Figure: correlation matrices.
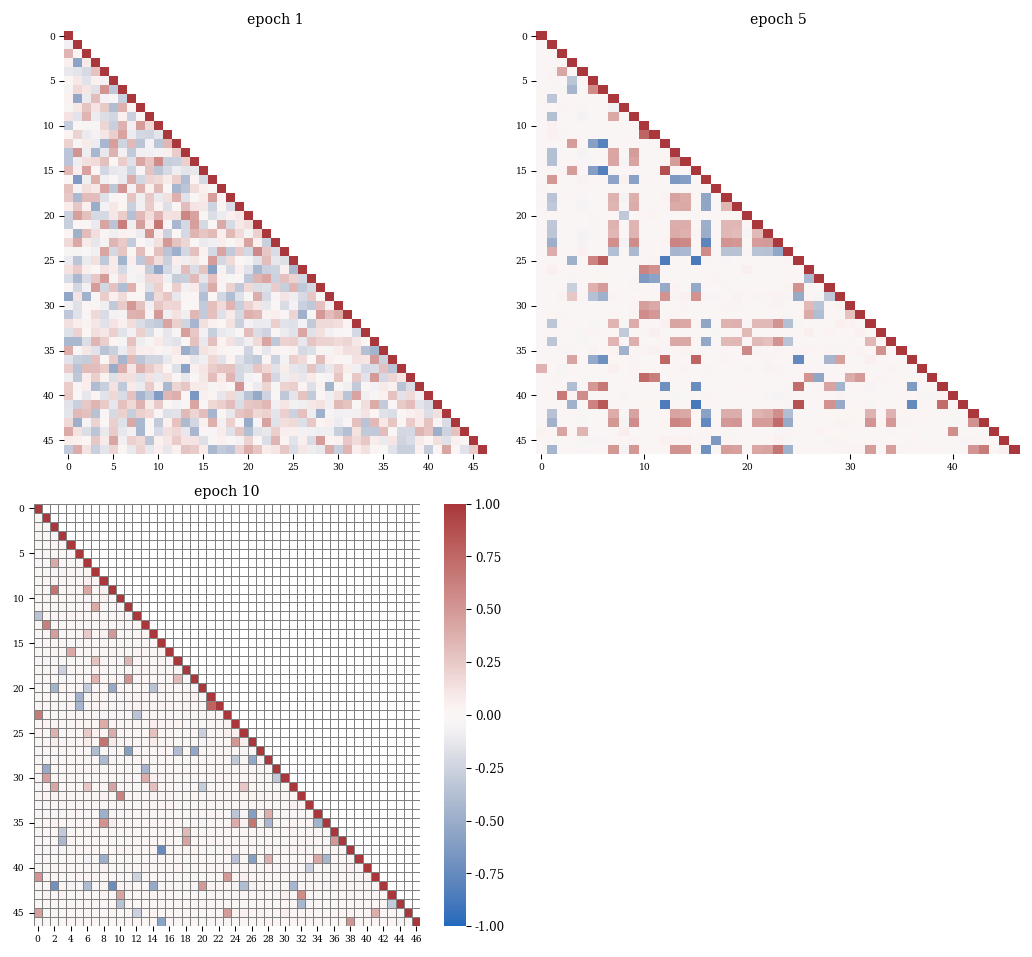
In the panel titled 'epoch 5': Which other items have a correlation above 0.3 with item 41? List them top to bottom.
5, 6, 25, 28, 39
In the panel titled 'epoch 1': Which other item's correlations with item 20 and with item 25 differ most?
1
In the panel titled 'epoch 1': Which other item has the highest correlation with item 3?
28
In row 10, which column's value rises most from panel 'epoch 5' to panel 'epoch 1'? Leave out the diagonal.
27
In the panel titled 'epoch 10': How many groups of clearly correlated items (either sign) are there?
11
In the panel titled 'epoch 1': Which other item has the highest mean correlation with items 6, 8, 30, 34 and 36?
41
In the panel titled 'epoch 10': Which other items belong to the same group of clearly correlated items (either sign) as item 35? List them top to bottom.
8, 24, 26, 28, 34, 39
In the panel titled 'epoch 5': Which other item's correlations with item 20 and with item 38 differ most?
10
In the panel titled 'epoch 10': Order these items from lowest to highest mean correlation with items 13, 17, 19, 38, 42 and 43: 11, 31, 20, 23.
31, 23, 20, 11
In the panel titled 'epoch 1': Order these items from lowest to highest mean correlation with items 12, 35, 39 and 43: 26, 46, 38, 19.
26, 38, 46, 19
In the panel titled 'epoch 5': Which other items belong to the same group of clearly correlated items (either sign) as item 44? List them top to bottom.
2, 4, 40
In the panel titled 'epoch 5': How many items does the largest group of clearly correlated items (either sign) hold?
17
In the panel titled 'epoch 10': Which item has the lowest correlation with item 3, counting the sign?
37
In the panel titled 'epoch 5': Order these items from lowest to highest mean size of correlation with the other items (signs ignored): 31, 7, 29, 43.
31, 29, 7, 43
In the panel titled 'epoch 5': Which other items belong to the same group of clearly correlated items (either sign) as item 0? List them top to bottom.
37
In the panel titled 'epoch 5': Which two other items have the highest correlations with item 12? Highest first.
15, 36
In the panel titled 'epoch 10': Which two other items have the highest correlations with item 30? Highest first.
1, 13
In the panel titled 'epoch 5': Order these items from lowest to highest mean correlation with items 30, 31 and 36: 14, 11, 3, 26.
14, 3, 26, 11
